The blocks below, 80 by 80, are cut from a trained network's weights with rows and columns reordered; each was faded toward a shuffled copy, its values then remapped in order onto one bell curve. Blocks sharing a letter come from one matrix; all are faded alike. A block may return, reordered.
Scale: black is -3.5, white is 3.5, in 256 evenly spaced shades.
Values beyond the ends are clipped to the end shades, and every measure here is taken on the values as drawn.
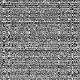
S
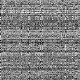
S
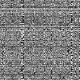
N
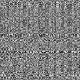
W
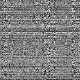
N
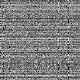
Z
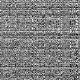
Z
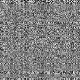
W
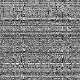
S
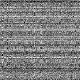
S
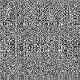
W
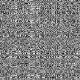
W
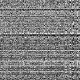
S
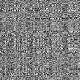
W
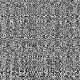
W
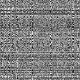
Z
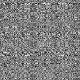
W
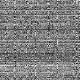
N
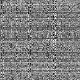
N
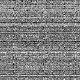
S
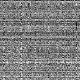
S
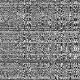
N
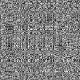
W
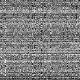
S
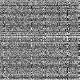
Z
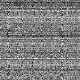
S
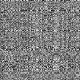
W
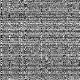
Z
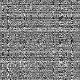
Z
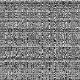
Z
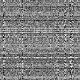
S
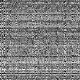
S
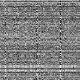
Z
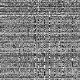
Z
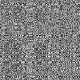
W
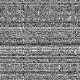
S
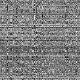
N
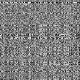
W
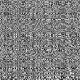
W
